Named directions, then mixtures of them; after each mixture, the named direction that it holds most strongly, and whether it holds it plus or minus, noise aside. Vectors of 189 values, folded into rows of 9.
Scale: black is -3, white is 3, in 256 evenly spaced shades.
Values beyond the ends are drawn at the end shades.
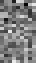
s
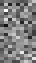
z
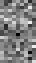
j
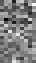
s, plus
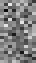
z, minus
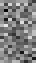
z, minus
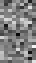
j, plus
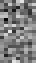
s, plus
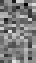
s, plus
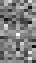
j, minus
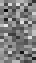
z, minus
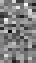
s, minus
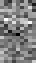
j, plus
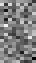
z, minus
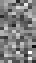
j, minus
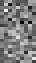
z, plus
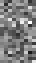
j, plus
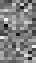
j, plus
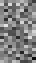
z, minus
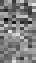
s, plus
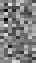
z, minus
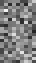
z, plus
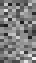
z, plus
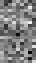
j, plus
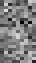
z, plus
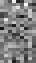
s, minus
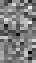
j, plus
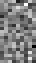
s, minus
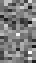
j, minus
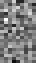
s, minus
